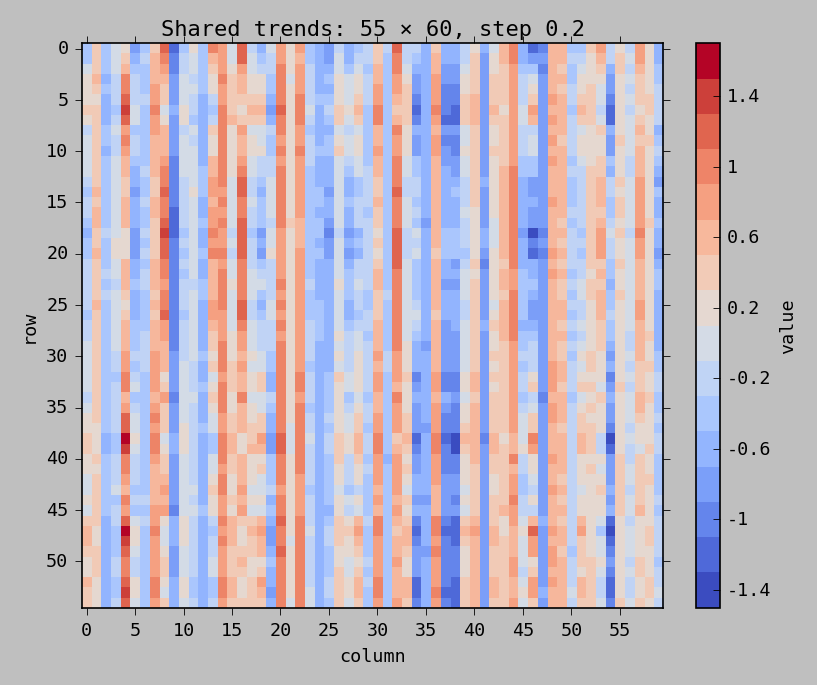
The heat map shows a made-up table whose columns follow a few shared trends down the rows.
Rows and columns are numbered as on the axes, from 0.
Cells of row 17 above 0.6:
8
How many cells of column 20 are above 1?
5
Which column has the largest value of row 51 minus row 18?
46
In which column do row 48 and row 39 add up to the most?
4
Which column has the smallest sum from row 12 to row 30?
9
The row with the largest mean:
47
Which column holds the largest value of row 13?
16
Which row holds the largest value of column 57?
18
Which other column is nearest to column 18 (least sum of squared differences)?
28
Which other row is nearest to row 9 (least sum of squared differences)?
42
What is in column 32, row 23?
1
